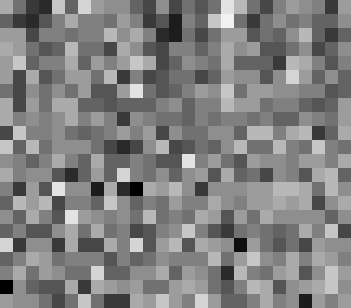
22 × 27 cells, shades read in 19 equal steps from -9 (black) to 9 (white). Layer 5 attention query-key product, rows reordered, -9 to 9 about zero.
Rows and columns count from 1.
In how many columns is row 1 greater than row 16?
11
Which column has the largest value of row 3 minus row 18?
19
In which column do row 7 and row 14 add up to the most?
5
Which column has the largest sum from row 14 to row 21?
26
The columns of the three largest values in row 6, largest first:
23, 9, 3
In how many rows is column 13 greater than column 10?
9
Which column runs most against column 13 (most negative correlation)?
24
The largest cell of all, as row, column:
2, 18
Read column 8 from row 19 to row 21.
0 6 3
